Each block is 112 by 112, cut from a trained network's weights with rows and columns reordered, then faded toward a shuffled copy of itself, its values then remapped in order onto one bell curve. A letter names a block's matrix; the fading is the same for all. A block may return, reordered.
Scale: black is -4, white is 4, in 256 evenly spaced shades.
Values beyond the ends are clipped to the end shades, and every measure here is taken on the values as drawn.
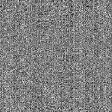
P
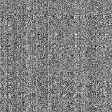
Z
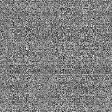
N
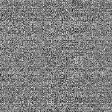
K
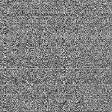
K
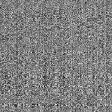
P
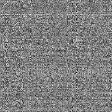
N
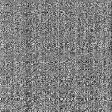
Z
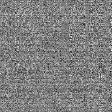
N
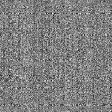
P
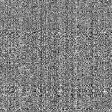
Z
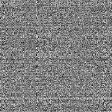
K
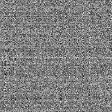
N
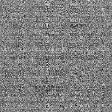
K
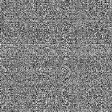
K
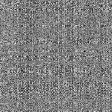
Z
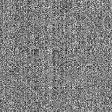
P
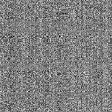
P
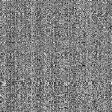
Z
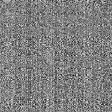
Z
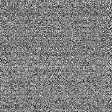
K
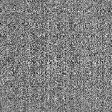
P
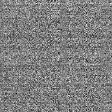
N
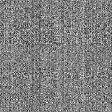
Z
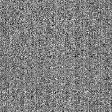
P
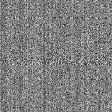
Z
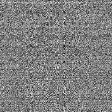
N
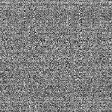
N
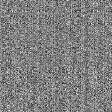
P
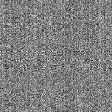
P
